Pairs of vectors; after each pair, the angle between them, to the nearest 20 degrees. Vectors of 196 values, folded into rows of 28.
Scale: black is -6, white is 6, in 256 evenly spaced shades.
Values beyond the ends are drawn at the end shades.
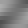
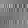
60 degrees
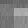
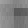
160 degrees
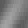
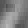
20 degrees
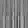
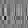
100 degrees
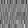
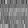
40 degrees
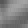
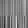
80 degrees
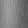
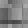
120 degrees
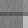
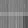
160 degrees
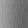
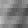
40 degrees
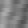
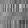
60 degrees
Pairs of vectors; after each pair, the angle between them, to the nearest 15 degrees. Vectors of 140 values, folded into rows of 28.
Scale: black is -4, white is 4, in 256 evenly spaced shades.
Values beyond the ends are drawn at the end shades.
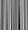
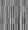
45 degrees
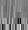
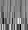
150 degrees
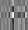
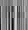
75 degrees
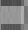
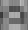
120 degrees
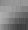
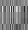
75 degrees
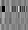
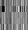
45 degrees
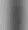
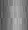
165 degrees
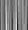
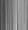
60 degrees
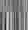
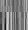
15 degrees
